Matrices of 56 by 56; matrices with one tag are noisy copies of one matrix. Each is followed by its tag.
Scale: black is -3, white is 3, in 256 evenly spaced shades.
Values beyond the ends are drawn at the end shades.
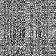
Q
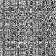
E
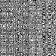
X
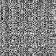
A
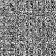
E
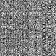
X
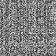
A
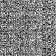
X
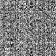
E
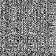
A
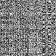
X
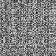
A
